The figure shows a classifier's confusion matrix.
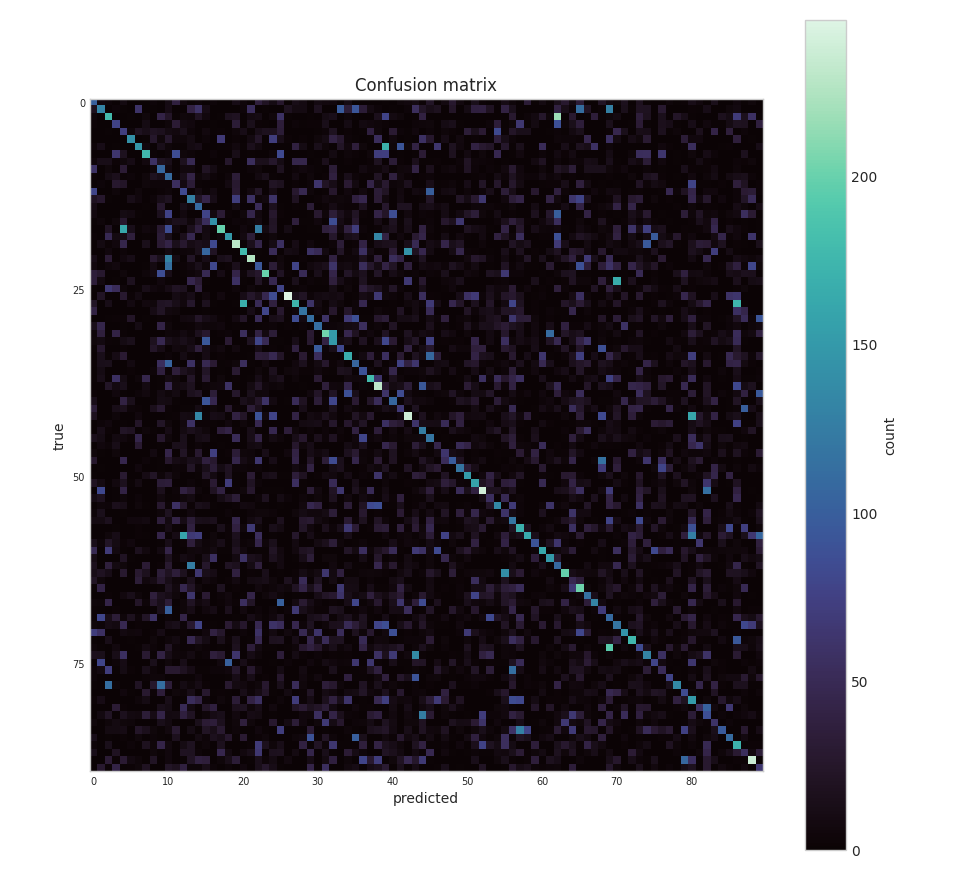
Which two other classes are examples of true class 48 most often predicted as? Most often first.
68, 32
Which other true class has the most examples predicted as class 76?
49
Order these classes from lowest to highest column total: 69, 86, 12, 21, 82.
12, 21, 82, 69, 86
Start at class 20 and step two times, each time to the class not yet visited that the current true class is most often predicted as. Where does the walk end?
80
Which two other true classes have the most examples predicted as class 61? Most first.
31, 54
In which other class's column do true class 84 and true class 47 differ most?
57
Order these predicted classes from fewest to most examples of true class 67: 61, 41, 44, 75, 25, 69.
69, 61, 75, 41, 44, 25
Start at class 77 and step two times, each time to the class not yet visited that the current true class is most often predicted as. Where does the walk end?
86
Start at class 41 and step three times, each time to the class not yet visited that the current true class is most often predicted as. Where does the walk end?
10
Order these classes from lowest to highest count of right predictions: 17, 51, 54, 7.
54, 51, 7, 17
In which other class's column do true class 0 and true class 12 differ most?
45
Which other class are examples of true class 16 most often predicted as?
32
